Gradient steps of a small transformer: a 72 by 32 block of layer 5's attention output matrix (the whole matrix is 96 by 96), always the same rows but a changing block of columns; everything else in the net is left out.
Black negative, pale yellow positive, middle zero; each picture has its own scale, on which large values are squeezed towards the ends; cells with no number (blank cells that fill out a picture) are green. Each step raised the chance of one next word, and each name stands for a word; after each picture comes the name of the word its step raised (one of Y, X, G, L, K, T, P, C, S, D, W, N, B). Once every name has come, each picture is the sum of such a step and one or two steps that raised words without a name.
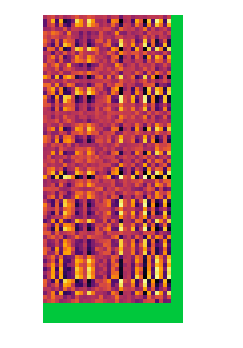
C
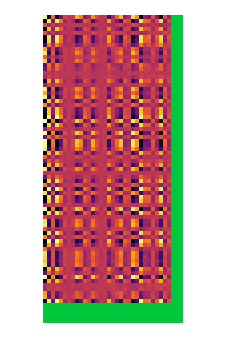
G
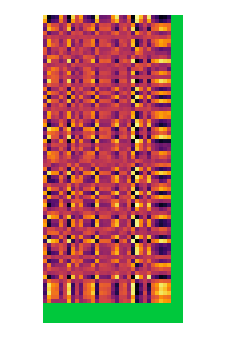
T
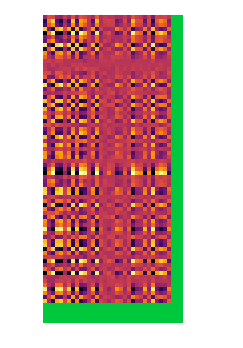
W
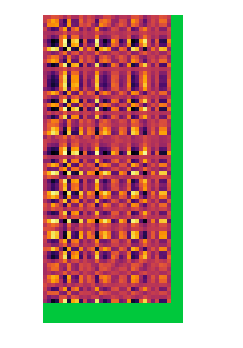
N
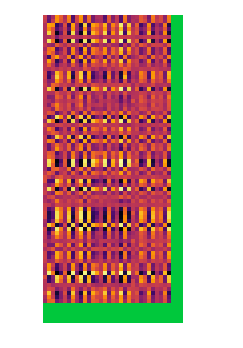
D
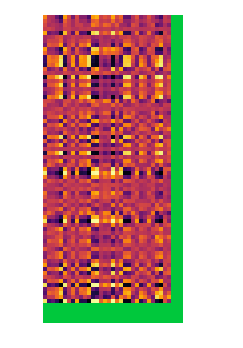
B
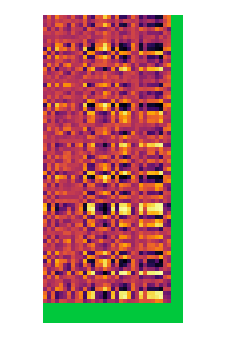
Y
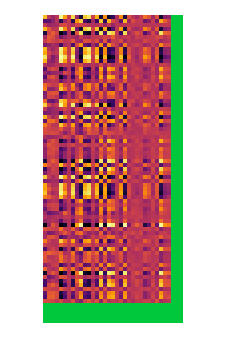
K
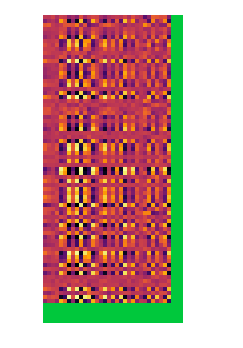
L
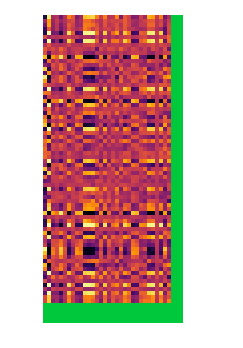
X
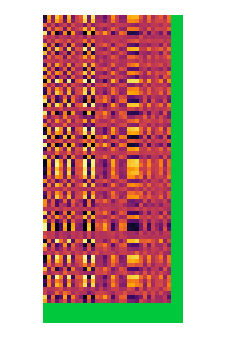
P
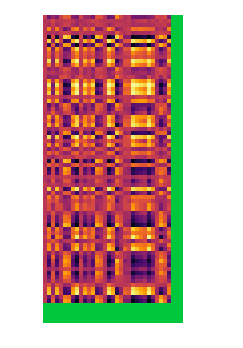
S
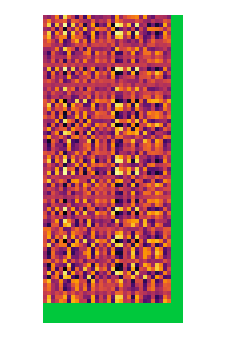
G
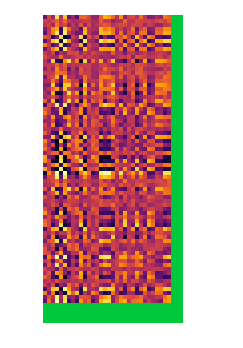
S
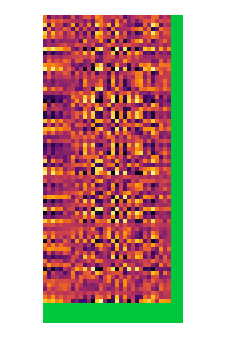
N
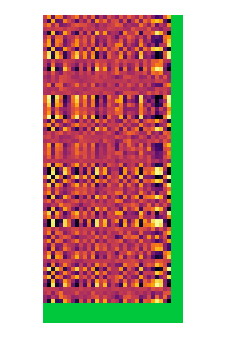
K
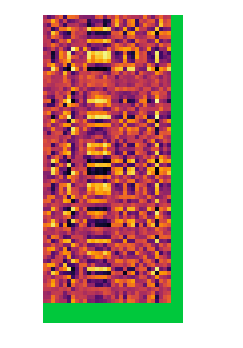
K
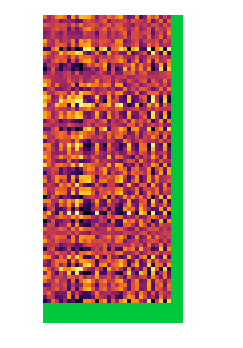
Y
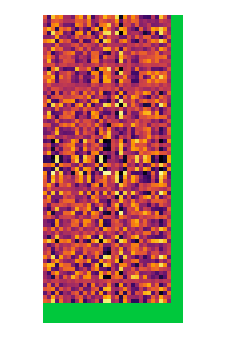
T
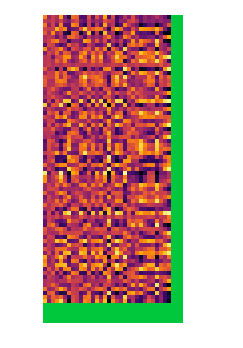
X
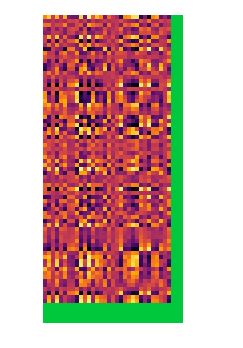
S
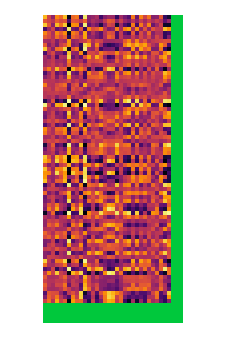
Y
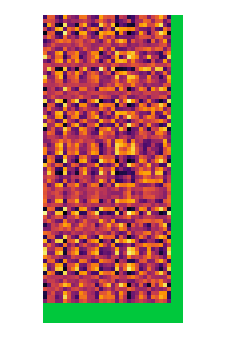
X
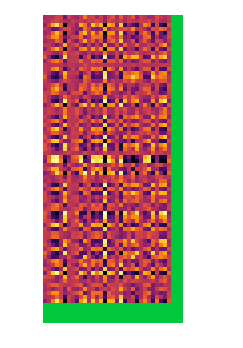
D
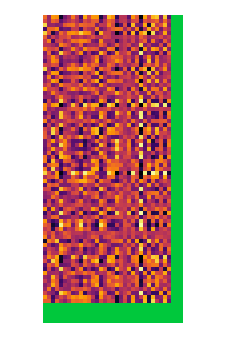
P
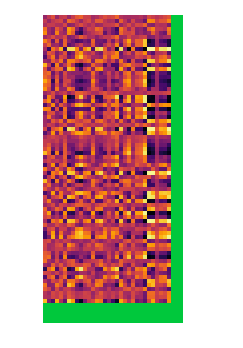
N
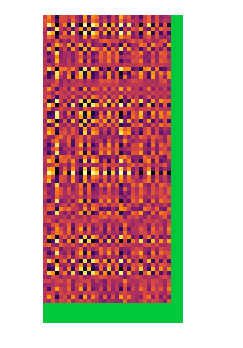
W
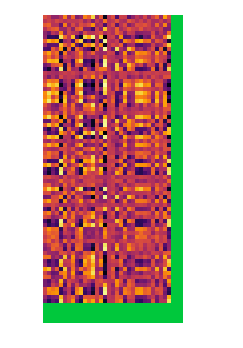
S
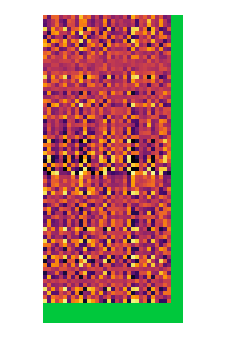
W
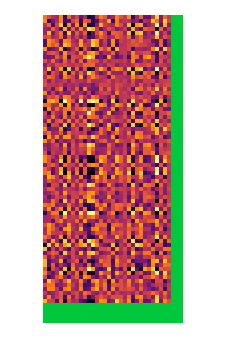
C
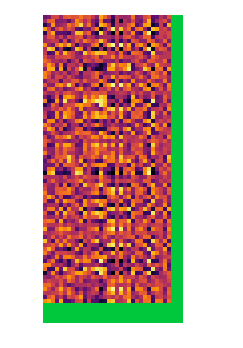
W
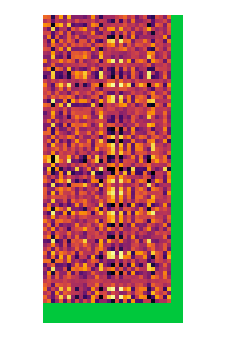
L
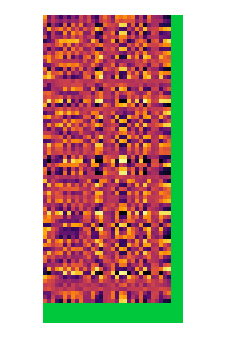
D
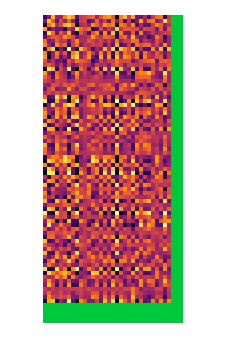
K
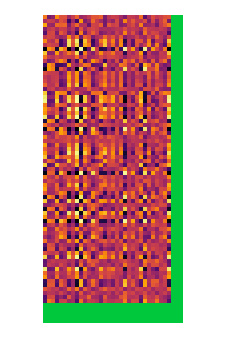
N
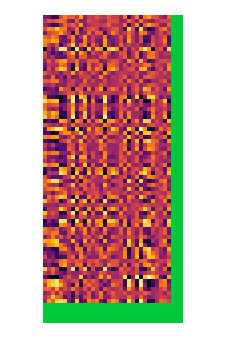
G
